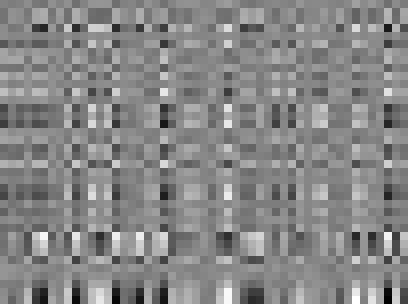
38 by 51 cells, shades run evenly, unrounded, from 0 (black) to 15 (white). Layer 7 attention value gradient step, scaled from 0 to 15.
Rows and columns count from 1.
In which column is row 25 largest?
29
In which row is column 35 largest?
12
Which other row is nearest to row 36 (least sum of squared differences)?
22
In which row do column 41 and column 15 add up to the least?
38
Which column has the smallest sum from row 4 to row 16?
49
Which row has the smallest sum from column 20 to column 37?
16
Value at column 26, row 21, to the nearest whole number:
8
